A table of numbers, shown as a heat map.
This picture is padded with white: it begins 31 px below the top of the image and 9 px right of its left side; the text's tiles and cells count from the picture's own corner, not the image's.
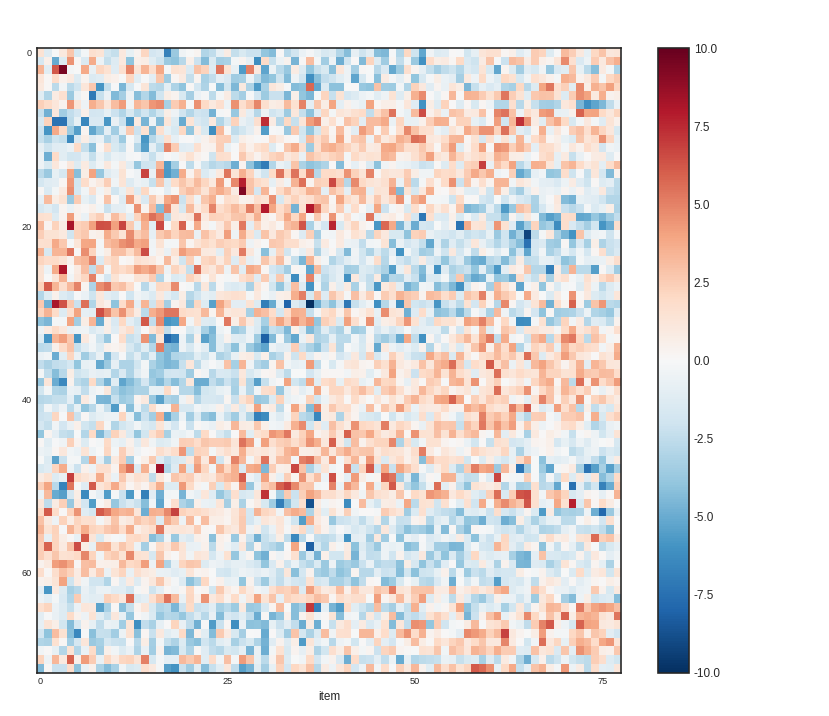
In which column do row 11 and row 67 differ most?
5
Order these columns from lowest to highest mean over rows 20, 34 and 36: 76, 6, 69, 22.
69, 76, 22, 6
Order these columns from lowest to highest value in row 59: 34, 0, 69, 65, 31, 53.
65, 53, 69, 31, 34, 0
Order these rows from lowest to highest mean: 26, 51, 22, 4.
4, 26, 22, 51
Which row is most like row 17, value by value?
63
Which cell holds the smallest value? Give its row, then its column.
29, 36
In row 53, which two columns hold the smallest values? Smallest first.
75, 67
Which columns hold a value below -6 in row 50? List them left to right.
3, 71, 75
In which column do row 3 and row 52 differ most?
16
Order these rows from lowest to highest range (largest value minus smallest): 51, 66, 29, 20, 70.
70, 66, 51, 20, 29
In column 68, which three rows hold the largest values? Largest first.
66, 4, 7
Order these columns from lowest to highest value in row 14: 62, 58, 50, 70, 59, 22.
22, 62, 50, 70, 59, 58
